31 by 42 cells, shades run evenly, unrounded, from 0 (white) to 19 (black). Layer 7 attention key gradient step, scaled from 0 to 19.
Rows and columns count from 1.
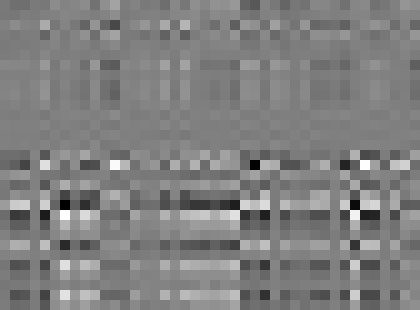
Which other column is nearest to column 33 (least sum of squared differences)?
32
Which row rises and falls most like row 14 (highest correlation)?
4
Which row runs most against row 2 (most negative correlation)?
18
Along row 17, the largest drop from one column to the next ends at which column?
27
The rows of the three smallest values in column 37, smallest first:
17, 21, 25
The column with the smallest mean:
7
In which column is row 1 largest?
26
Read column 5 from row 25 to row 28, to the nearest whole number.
5 9 14 11
